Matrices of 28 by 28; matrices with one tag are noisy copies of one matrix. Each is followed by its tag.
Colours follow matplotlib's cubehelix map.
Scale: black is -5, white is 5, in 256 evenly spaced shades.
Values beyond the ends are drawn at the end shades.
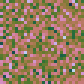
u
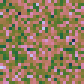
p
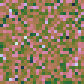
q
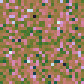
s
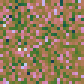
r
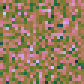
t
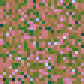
u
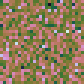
q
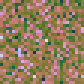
r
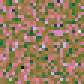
q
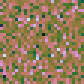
u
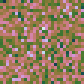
p
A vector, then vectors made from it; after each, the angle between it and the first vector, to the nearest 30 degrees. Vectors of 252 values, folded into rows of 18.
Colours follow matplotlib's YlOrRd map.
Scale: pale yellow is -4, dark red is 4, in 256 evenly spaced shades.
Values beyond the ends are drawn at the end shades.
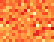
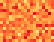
120 degrees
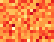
90 degrees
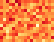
60 degrees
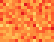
60 degrees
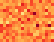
150 degrees
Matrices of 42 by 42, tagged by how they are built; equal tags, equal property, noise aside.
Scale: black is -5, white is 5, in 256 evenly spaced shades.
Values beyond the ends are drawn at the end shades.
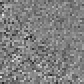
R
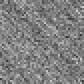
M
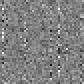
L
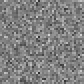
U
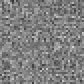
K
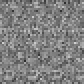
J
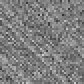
M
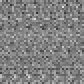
J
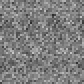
J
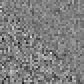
R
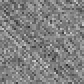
M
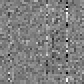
L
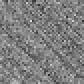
M
